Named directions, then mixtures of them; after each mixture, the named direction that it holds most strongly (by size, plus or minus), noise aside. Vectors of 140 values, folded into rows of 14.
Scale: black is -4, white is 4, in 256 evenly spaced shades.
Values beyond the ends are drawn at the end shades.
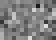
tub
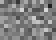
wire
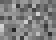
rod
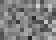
tub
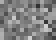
tub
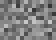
wire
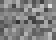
wire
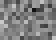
wire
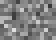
wire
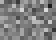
wire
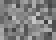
wire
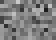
wire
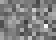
tub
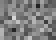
tub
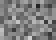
tub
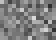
wire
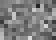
tub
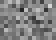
wire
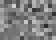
wire
